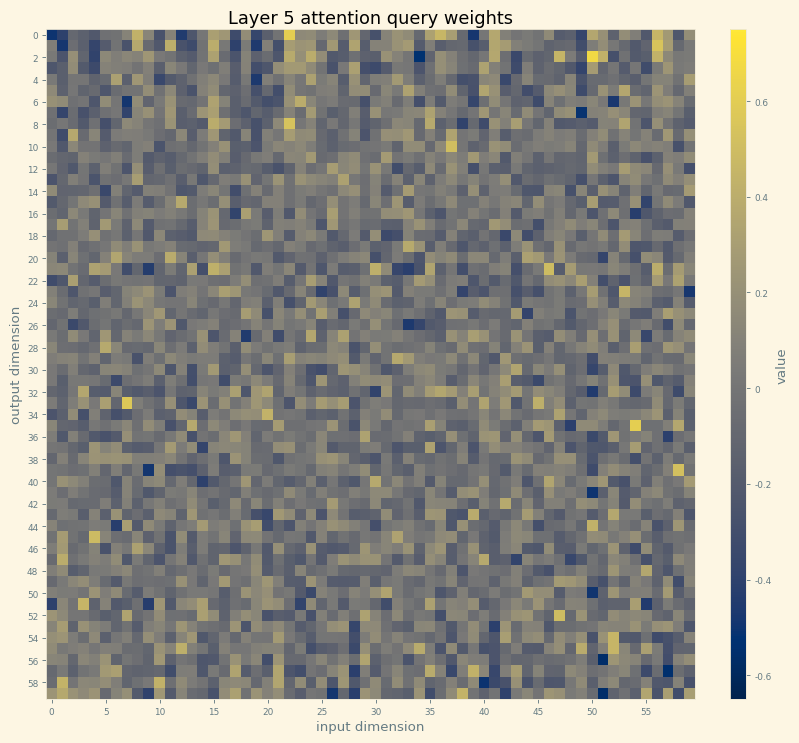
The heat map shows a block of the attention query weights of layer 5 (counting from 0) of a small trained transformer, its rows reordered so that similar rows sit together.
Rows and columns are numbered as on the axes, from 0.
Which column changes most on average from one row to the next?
50
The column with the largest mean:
15
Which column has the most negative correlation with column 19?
22
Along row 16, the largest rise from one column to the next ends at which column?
18
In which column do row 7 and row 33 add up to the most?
40
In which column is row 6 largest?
23
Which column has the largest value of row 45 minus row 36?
4
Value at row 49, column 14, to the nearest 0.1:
-0.1
